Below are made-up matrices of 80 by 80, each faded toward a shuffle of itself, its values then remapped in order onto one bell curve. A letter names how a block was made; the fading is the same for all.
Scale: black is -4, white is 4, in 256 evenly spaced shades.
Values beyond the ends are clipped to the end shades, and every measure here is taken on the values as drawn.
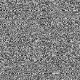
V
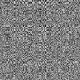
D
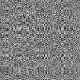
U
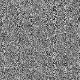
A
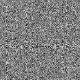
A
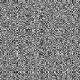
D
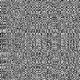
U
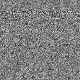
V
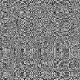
D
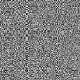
D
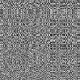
U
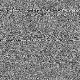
V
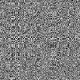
D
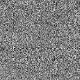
A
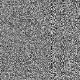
A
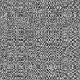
U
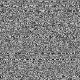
V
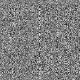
A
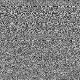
V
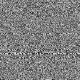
V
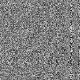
A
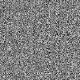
A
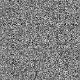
A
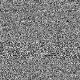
V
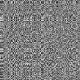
U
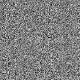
A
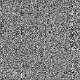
A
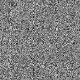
A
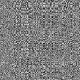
D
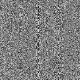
A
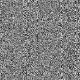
A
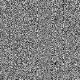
A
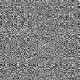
D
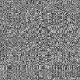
D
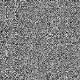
A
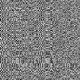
U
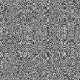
D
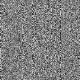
A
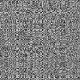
D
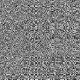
D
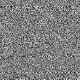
V
